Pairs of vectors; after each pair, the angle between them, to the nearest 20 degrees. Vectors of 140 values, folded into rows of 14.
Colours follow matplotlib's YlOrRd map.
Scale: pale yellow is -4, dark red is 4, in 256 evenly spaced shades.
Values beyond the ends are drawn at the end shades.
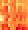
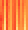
100 degrees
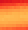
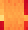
80 degrees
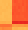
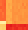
100 degrees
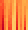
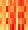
120 degrees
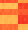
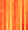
100 degrees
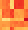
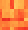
160 degrees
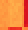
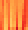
60 degrees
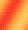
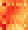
40 degrees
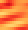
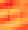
20 degrees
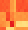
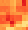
40 degrees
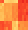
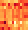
60 degrees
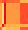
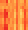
80 degrees
